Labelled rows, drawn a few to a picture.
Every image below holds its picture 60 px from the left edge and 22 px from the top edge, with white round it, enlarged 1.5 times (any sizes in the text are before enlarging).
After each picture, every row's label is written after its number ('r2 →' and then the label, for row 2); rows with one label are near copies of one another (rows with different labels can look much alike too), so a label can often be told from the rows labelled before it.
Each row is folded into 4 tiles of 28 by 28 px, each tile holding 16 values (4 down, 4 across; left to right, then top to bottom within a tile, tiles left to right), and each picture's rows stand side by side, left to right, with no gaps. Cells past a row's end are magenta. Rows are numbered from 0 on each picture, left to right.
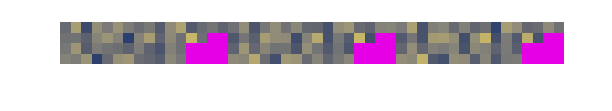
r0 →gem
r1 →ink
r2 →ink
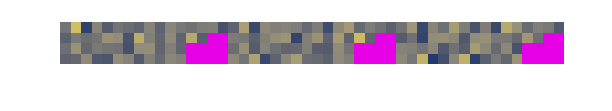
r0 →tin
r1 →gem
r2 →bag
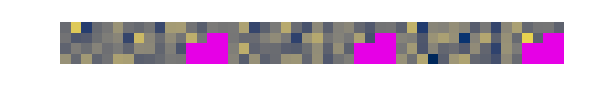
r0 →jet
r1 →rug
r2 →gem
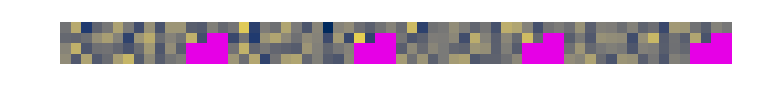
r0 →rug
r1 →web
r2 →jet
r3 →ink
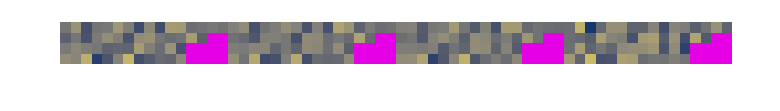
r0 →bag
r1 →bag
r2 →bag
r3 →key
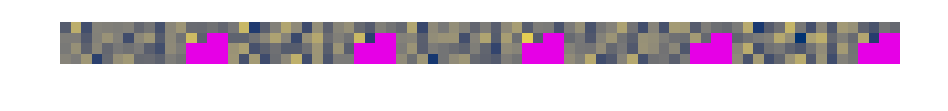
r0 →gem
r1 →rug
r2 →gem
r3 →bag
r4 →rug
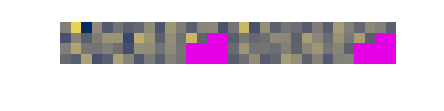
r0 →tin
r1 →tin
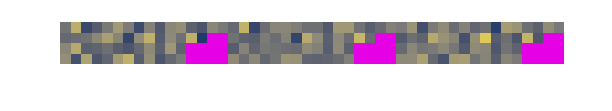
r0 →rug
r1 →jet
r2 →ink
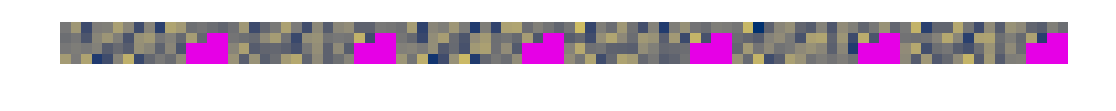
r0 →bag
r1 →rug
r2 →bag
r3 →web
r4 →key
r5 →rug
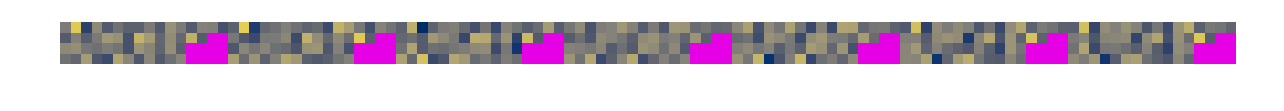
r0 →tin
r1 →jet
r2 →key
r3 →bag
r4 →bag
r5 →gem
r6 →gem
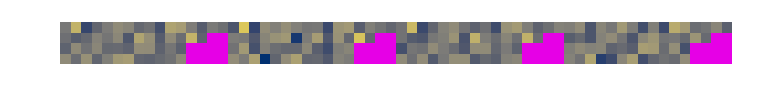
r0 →jet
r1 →gem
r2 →jet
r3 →bag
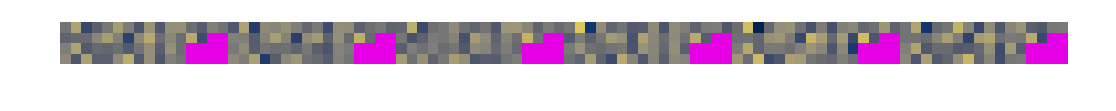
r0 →rug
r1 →gem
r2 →jet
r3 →tin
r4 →key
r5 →rug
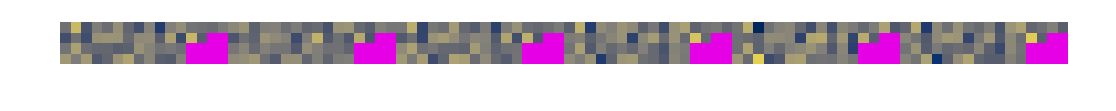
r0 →web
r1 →ink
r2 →web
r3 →gem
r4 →key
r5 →gem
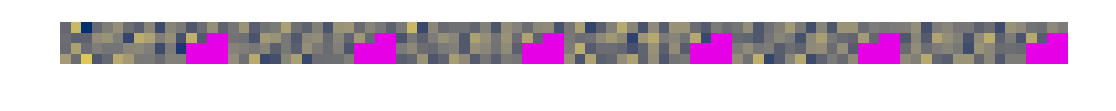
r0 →key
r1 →bag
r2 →tin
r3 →rug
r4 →bag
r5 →ink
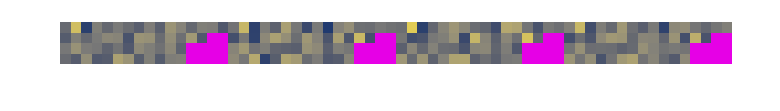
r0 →tin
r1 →web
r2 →jet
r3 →web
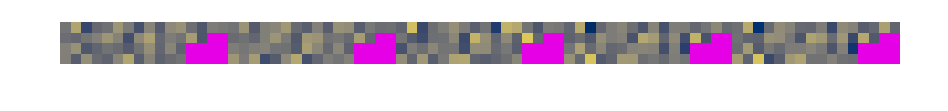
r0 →rug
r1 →bag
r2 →jet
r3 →key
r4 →key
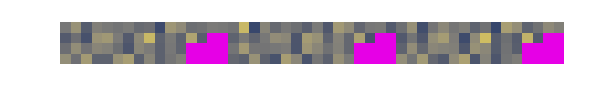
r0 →ink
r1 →tin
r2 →ink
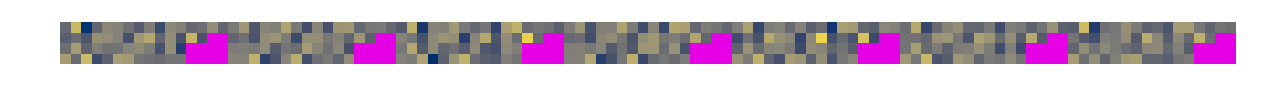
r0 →key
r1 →bag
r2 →gem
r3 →bag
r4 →ink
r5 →key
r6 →jet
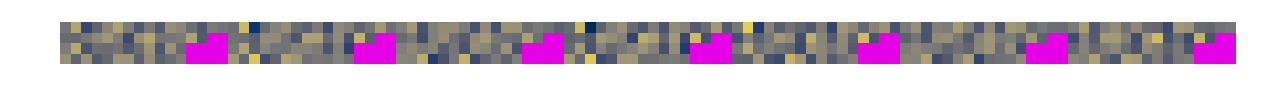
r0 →rug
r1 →key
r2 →bag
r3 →key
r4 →tin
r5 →bag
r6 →ink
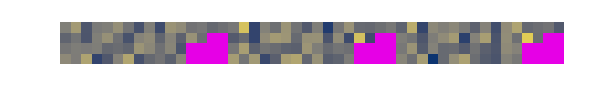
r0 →bag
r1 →web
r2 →gem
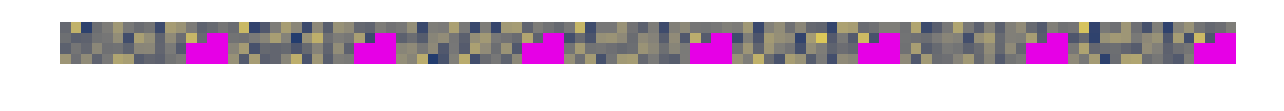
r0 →jet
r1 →rug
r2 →bag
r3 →web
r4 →ink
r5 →rug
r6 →web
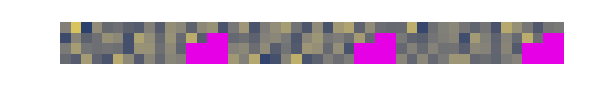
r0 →tin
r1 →bag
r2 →jet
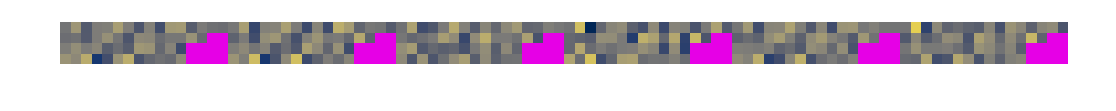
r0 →bag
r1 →bag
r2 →rug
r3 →key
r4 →bag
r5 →tin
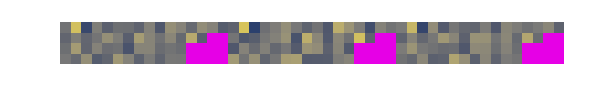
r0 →tin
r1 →jet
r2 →tin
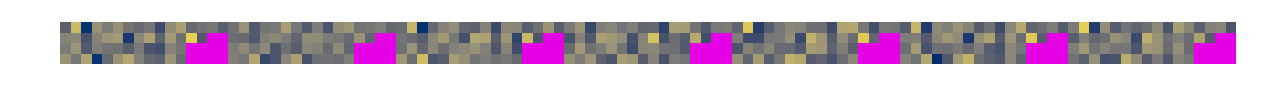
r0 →gem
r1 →bag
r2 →key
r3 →ink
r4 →jet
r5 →gem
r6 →tin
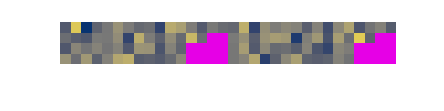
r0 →jet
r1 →gem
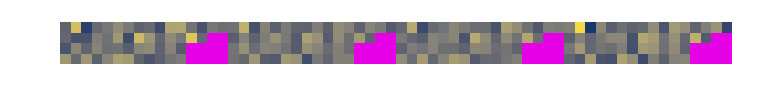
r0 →jet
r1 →tin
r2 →jet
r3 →tin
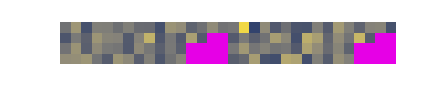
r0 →ink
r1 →tin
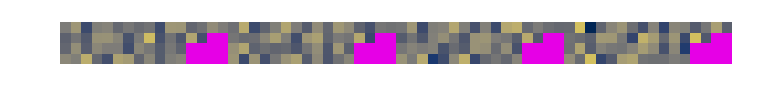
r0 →ink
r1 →rug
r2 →bag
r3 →key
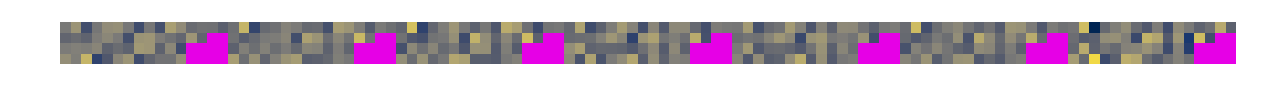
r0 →bag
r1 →jet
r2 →jet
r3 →rug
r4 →rug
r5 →jet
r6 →key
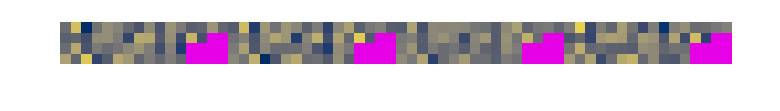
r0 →key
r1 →gem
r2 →gem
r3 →web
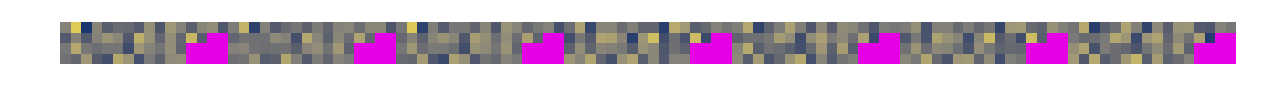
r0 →tin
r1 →tin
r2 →tin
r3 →ink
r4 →rug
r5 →ink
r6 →rug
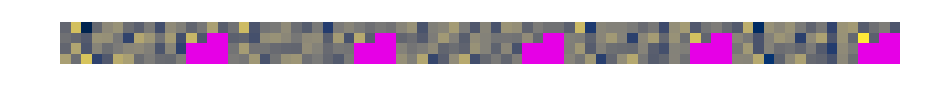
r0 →key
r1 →web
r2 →bag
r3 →gem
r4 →gem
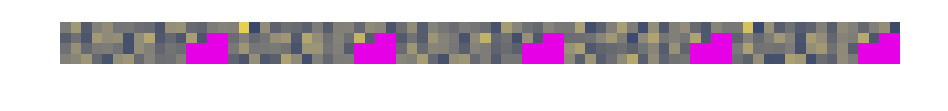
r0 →ink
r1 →tin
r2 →ink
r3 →rug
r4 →tin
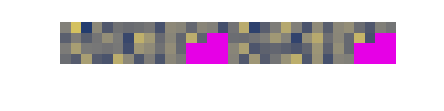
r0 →tin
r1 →rug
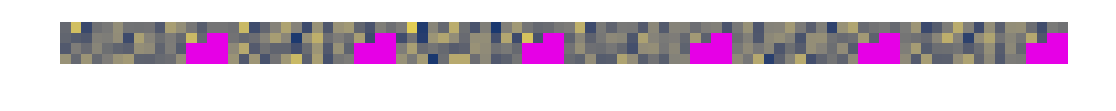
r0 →jet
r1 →rug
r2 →web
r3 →tin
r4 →bag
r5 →rug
